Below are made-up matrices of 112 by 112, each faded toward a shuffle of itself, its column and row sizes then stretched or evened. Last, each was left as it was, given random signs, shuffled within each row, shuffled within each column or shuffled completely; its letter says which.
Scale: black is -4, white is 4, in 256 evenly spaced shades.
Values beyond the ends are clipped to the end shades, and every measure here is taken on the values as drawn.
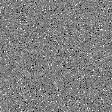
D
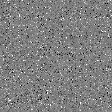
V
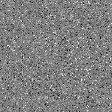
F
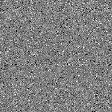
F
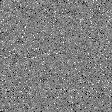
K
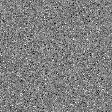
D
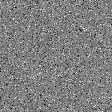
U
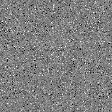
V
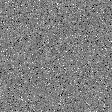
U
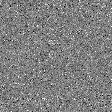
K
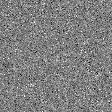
D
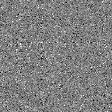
F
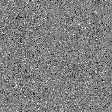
D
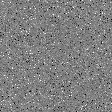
U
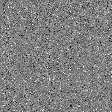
D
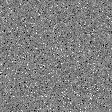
U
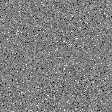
K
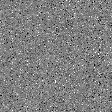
D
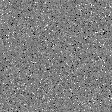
U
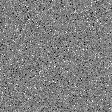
U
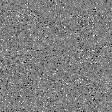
V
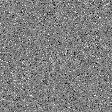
K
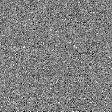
F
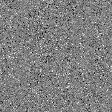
D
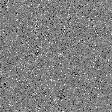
D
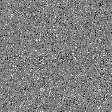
V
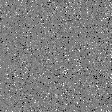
V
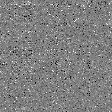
F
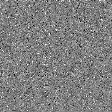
V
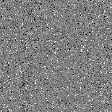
V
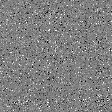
V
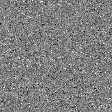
K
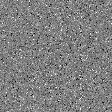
D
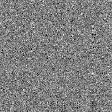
F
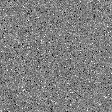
D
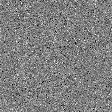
D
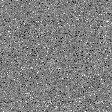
K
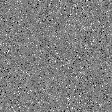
D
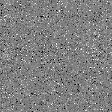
F
